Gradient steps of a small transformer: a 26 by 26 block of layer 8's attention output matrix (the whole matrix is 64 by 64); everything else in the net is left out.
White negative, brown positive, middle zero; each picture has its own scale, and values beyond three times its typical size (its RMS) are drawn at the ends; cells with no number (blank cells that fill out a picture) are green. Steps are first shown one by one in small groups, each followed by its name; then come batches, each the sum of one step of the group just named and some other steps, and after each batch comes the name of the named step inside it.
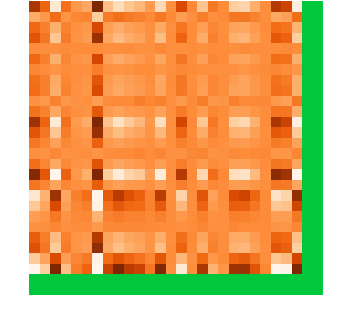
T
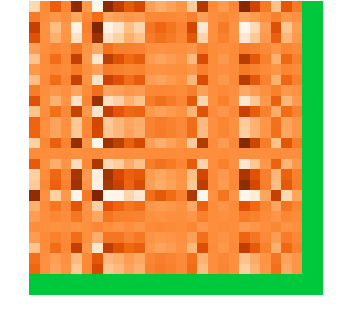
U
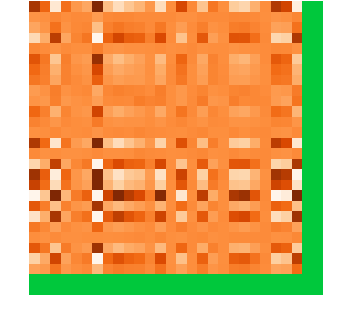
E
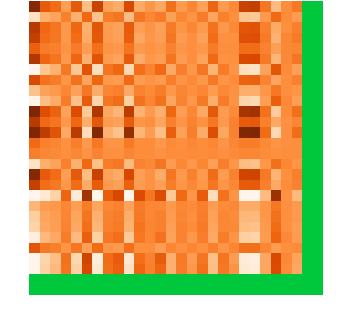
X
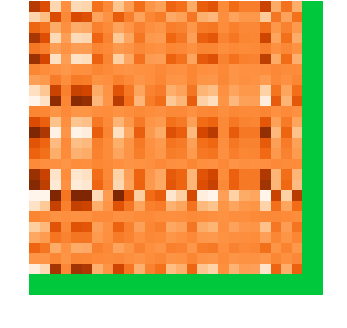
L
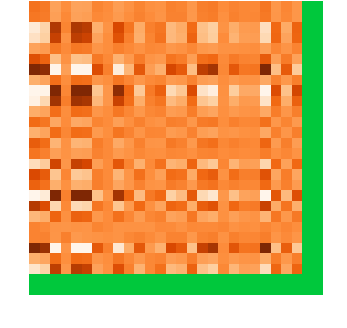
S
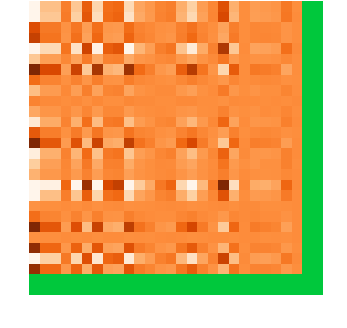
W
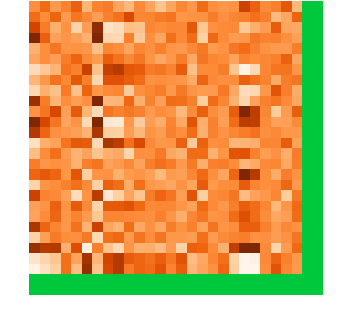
U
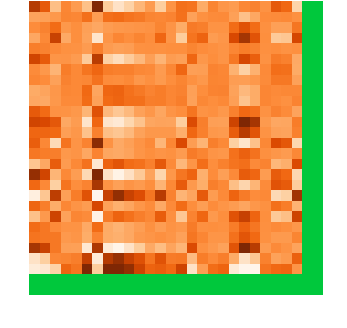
E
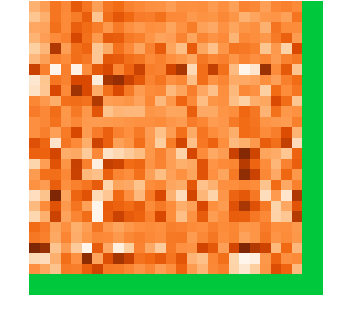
S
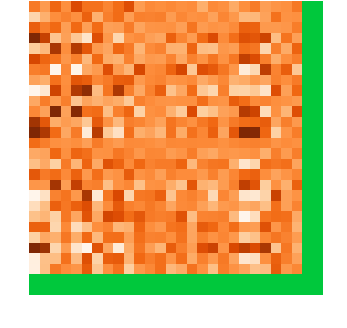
X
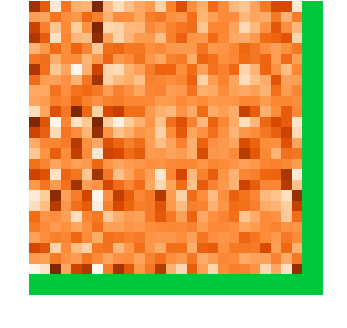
T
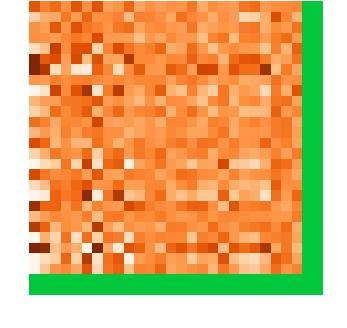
S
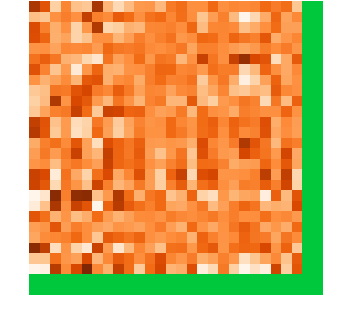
L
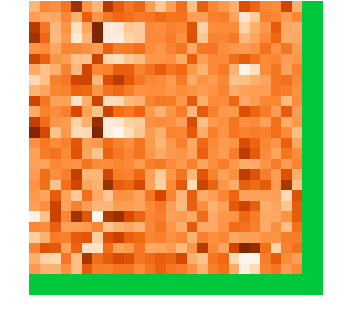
U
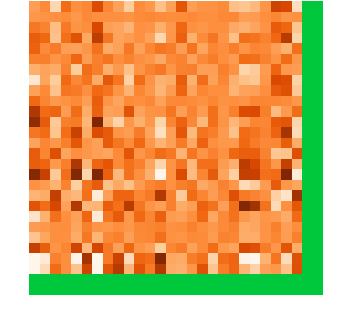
T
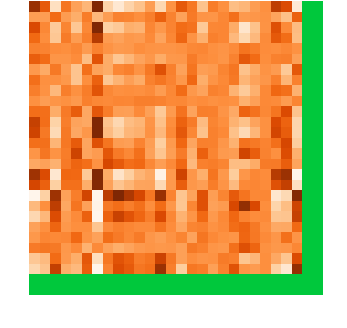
T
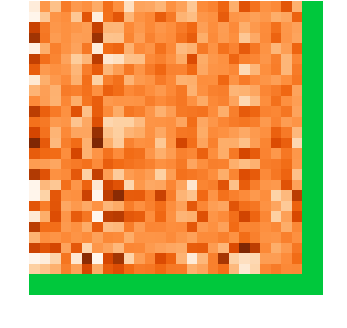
W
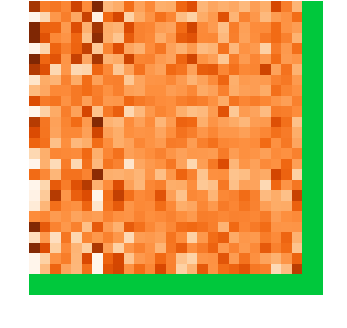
T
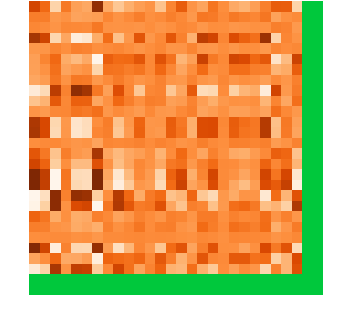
L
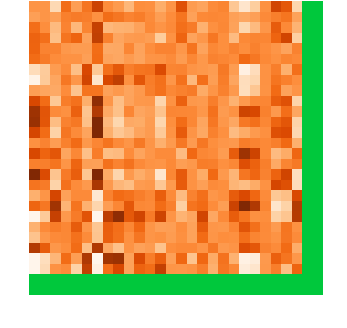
T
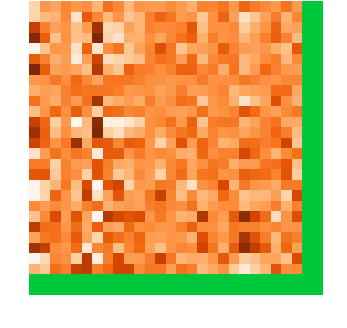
W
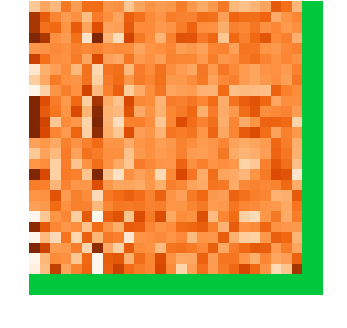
T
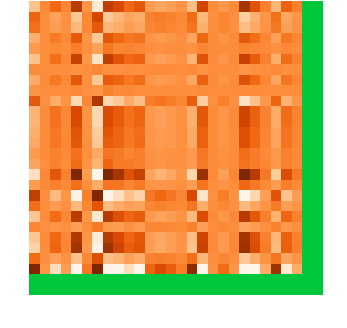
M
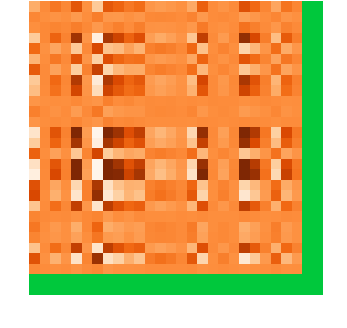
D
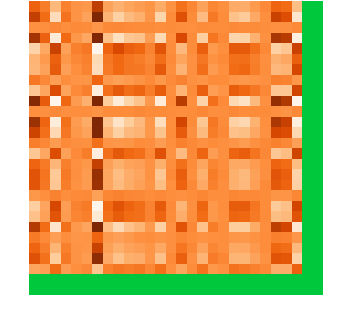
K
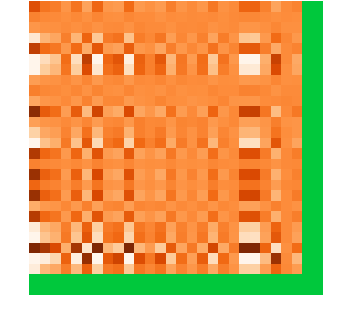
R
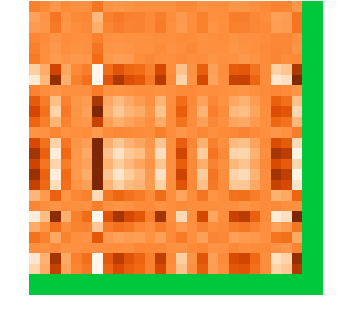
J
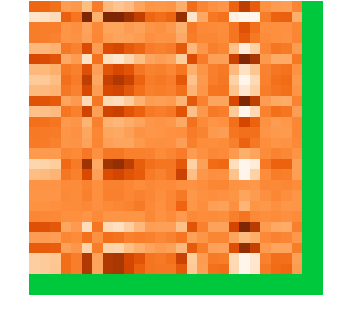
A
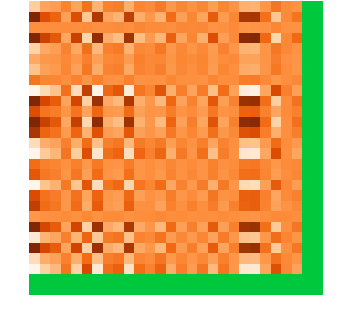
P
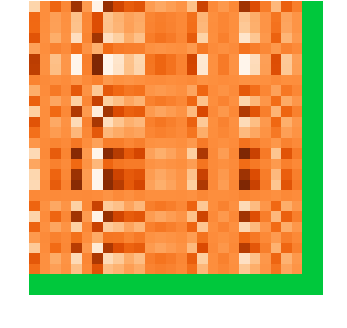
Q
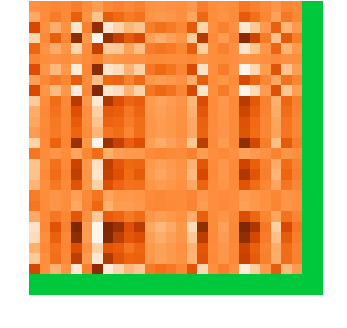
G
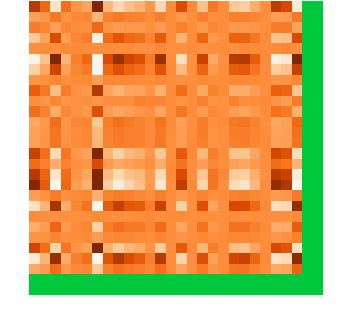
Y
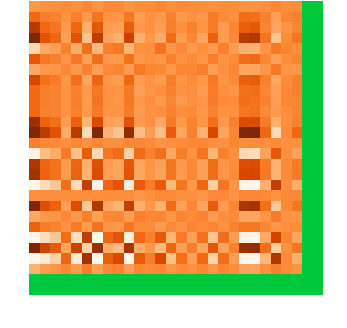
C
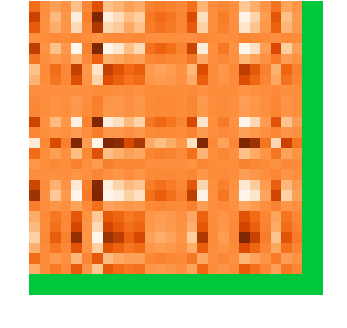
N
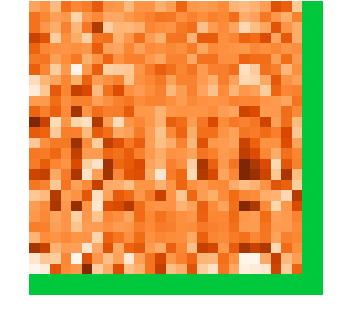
D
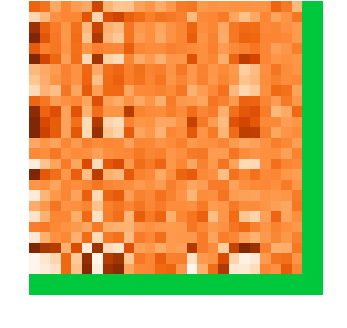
A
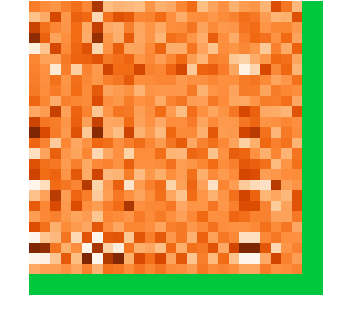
C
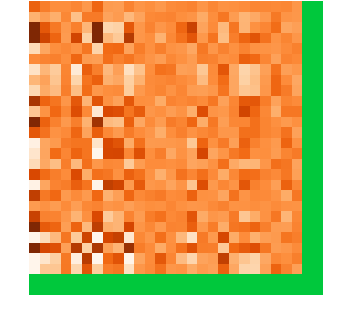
P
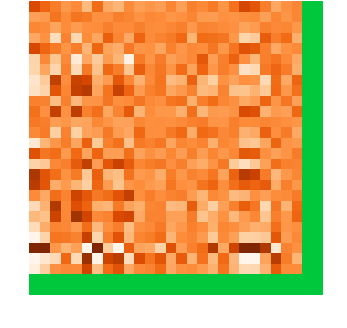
R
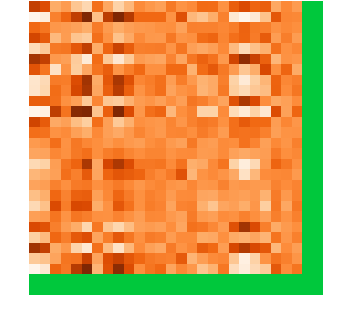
A
